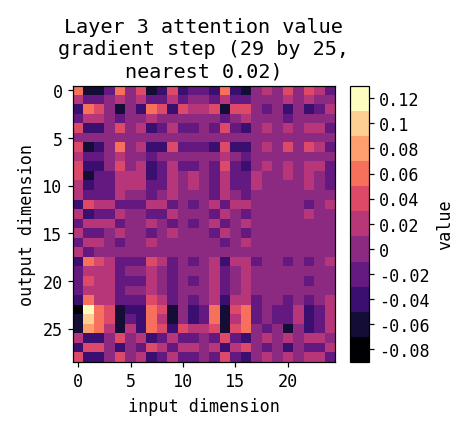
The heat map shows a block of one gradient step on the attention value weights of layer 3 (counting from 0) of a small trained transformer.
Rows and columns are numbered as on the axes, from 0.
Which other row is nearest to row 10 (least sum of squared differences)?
9
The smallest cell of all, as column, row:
0, 23
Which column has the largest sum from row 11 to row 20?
1
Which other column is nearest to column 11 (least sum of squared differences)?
5
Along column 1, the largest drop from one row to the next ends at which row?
26
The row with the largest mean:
25
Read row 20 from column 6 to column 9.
-0.02 0.02 0 -0.02
